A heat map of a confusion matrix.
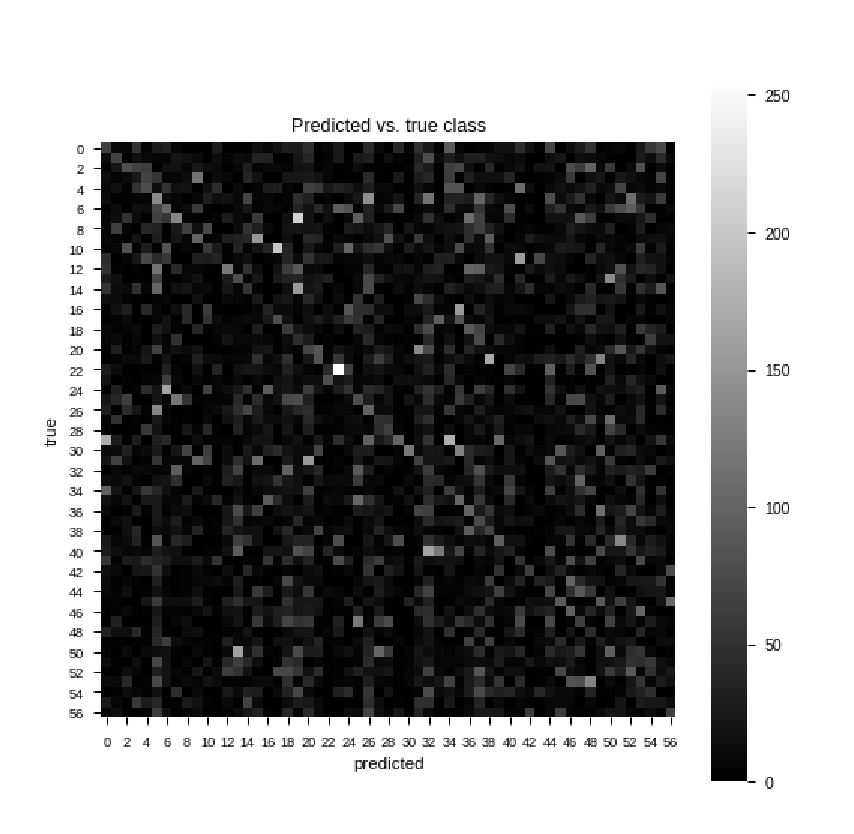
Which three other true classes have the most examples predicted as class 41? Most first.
11, 4, 47
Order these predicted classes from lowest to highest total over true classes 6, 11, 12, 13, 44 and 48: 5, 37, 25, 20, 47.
25, 47, 20, 37, 5
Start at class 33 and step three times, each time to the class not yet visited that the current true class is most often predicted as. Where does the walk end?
7
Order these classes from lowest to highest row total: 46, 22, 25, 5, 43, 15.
15, 43, 46, 22, 25, 5
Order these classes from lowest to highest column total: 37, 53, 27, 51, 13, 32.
27, 51, 13, 53, 37, 32
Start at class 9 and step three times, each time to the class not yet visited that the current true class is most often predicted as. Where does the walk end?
20
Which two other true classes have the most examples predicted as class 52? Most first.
5, 6
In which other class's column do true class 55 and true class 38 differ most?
36
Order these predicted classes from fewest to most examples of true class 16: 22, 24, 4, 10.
22, 4, 10, 24
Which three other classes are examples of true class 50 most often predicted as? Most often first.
13, 27, 19
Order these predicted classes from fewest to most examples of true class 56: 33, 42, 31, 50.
33, 50, 31, 42
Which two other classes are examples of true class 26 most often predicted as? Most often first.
5, 14
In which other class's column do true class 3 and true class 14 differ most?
19
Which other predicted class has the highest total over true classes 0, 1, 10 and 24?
6
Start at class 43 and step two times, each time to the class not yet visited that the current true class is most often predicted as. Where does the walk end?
53
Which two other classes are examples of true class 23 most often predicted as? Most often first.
22, 6
